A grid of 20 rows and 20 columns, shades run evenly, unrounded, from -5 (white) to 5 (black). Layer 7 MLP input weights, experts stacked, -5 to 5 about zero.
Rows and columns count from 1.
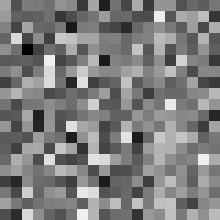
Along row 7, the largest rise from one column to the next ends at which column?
6
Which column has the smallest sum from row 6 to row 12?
5
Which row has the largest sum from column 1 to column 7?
17
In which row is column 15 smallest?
2
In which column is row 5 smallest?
13
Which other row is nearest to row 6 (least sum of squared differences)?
11
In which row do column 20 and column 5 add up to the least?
15
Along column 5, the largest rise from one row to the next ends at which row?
9
